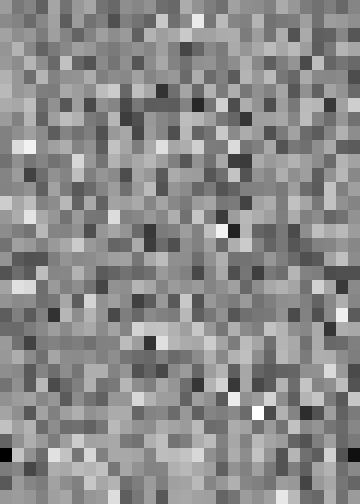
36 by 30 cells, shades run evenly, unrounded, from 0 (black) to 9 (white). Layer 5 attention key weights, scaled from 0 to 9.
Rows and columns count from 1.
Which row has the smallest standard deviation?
1
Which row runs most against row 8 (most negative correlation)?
33
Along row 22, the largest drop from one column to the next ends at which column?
17
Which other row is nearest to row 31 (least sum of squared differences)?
16
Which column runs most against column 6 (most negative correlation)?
30
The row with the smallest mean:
20
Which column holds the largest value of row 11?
3
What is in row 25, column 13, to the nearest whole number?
2
